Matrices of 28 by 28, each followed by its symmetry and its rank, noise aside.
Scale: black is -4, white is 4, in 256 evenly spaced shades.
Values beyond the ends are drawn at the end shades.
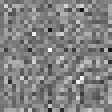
symmetric, rank five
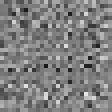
no symmetry, rank five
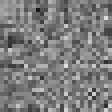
symmetric, rank five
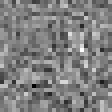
no symmetry, rank five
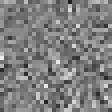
no symmetry, rank seven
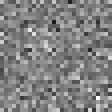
symmetric, rank seven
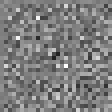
symmetric, rank six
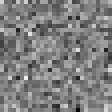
no symmetry, rank six
